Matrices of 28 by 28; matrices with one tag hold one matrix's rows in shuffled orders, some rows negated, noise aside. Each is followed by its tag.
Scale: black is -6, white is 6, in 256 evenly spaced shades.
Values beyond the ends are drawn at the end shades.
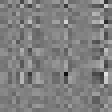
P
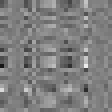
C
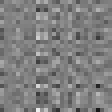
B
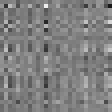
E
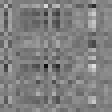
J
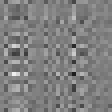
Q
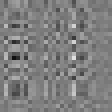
Q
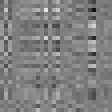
J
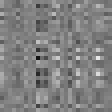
B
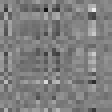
J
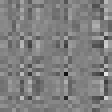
P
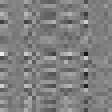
C
